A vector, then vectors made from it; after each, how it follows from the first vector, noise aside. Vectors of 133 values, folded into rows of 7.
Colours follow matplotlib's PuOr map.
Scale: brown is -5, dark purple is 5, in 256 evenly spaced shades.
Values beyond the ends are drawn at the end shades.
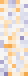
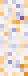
wrapped around.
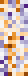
scaled up.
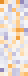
reversed.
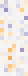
wrapped around, partly zeroed.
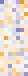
reversed, negated.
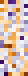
scaled up.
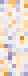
negated.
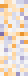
wrapped around.
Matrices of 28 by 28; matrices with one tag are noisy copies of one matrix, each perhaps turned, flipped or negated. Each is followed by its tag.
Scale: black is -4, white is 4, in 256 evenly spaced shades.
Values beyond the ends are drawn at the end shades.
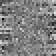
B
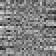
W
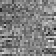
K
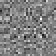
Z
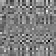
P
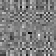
P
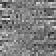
K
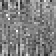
K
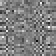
P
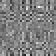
P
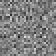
Z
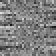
W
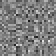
Z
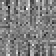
W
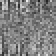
K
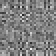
P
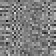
P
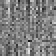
W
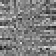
W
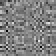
P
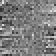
K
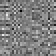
P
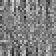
W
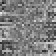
B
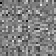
Z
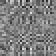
P
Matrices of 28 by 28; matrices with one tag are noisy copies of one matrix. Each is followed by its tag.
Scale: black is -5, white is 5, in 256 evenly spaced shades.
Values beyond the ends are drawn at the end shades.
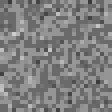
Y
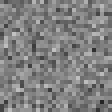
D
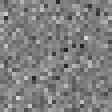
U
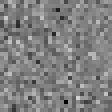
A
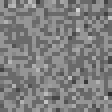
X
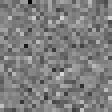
U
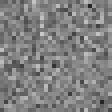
D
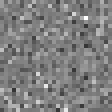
D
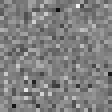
A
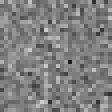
X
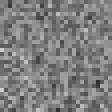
Y
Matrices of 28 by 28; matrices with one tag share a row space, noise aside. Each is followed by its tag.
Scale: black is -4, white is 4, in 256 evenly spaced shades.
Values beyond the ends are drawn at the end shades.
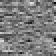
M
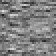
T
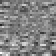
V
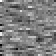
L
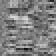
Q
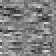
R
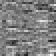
Q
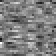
L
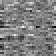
M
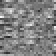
M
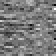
M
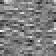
M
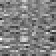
V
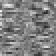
R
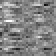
R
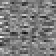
V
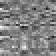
V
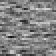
T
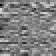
V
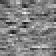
T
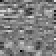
M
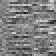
Q
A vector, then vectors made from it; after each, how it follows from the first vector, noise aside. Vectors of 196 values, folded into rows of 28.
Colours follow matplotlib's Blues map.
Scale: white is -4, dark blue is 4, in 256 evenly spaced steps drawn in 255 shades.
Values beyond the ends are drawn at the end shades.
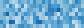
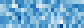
wrapped around, negated.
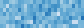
partly zeroed.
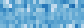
reversed, partly zeroed.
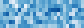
copied.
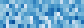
copied.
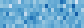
reversed, partly zeroed.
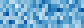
copied.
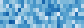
copied.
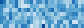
wrapped around, negated.
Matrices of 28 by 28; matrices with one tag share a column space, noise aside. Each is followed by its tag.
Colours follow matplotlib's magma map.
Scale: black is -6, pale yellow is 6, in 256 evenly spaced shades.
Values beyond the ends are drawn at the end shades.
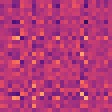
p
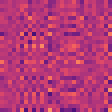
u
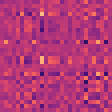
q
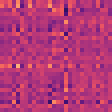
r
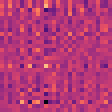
r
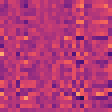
p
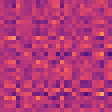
p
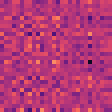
u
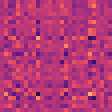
p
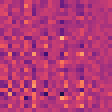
p
